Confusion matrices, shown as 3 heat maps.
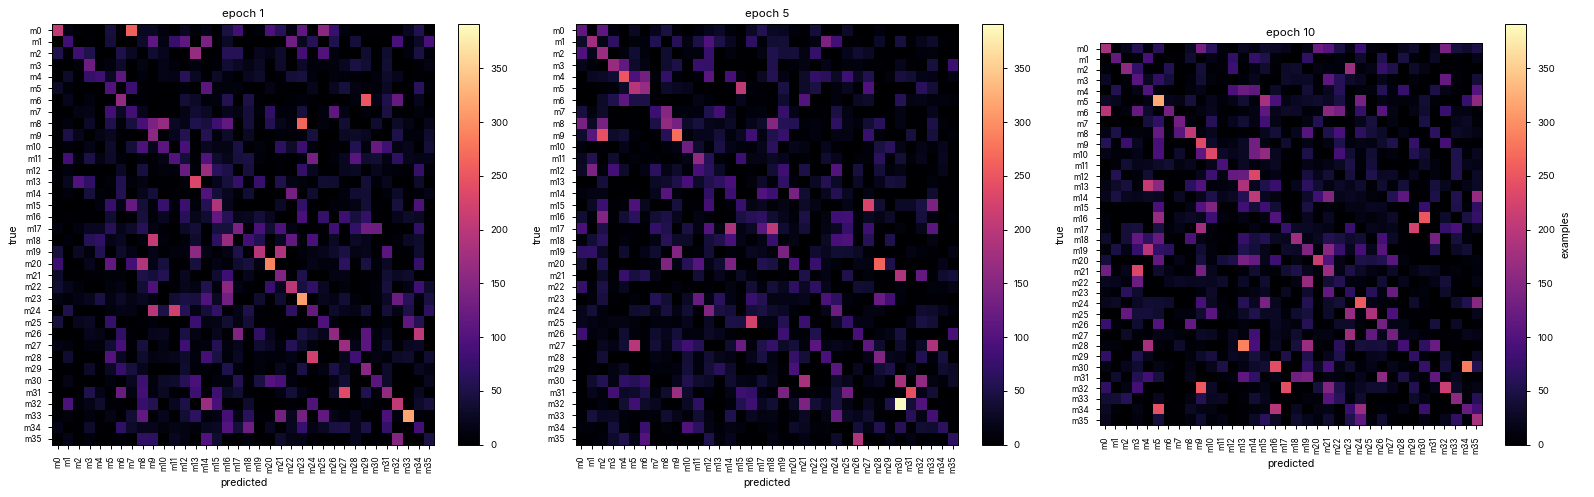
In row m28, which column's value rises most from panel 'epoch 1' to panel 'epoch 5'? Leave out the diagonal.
m23
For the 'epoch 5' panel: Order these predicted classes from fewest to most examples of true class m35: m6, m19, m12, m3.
m19, m3, m12, m6
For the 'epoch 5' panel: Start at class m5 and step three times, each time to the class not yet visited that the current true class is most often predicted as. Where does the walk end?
m33
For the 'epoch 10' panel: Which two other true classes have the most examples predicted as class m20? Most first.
m0, m14
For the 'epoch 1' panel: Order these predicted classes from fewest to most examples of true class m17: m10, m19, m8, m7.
m10, m7, m8, m19
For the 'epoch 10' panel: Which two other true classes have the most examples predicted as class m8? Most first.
m26, m18
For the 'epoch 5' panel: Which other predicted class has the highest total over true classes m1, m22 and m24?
m12
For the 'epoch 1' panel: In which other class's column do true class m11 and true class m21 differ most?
m24
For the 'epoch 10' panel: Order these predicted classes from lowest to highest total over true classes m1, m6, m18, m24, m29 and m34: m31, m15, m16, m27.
m27, m31, m16, m15
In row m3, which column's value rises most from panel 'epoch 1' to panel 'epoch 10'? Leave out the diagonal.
m32
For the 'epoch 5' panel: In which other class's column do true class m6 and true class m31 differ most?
m9
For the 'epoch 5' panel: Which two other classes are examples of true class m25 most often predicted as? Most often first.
m16, m21
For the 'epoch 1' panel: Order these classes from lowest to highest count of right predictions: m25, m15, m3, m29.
m25, m3, m29, m15
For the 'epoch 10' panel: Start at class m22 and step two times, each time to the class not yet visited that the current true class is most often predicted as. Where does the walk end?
m4
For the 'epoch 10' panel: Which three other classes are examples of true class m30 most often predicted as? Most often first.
m34, m16, m21
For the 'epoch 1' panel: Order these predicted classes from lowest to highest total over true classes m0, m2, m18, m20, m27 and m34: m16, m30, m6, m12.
m30, m12, m6, m16
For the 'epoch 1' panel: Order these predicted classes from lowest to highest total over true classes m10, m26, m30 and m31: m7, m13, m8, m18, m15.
m18, m7, m15, m13, m8
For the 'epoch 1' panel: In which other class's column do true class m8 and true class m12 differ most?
m23
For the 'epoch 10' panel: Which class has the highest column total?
m5
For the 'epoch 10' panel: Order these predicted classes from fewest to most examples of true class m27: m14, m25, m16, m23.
m16, m14, m25, m23
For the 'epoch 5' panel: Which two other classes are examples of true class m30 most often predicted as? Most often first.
m21, m32
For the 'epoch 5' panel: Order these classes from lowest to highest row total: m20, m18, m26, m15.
m26, m18, m15, m20
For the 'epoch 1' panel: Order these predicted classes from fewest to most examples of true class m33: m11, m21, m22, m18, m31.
m11, m22, m18, m31, m21
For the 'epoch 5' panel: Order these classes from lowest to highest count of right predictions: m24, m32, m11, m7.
m7, m32, m24, m11
